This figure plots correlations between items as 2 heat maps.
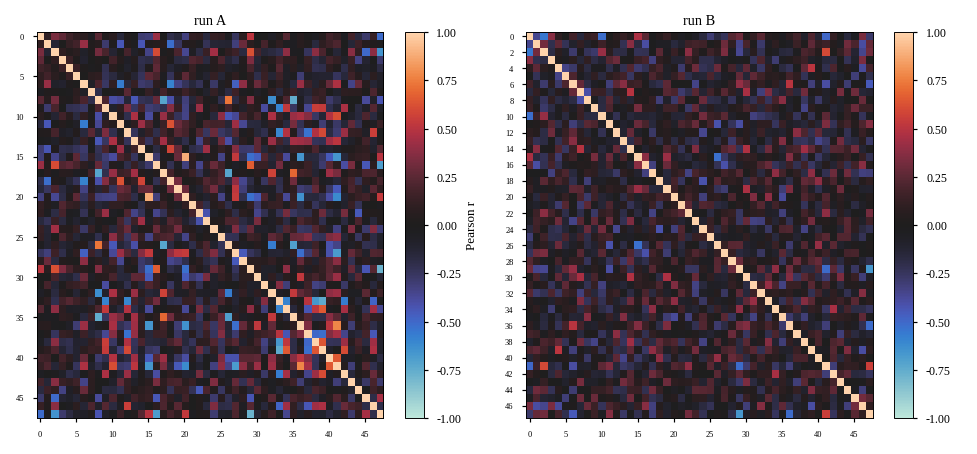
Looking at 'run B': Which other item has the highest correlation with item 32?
46
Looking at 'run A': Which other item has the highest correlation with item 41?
36
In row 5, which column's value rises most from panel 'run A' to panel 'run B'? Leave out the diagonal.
36
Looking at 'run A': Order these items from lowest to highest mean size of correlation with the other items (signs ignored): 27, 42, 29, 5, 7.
7, 5, 42, 29, 27
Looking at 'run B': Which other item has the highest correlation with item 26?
40
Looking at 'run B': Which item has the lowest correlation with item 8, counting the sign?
7
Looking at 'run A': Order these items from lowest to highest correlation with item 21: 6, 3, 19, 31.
6, 19, 31, 3
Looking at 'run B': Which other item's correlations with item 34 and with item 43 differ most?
29
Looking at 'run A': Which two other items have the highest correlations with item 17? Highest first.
35, 32
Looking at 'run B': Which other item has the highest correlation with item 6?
36
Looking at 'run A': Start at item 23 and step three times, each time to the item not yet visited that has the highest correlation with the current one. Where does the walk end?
11
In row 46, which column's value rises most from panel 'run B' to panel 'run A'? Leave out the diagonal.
39
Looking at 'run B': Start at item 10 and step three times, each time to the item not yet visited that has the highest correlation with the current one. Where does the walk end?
47
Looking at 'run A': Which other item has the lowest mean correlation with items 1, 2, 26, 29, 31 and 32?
47
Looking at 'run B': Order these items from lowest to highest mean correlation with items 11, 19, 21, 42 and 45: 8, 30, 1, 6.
6, 1, 8, 30
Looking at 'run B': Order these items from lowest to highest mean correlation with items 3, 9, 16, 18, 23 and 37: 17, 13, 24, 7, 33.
24, 13, 17, 7, 33
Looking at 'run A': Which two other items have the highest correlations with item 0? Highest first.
29, 16
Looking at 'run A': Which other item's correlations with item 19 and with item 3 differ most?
27
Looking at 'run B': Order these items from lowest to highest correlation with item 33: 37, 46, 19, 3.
37, 3, 46, 19
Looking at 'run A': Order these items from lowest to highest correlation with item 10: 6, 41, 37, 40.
6, 37, 40, 41
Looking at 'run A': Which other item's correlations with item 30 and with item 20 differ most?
15
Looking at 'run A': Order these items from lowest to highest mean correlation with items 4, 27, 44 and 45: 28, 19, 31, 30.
28, 30, 31, 19
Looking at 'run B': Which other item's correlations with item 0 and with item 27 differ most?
2
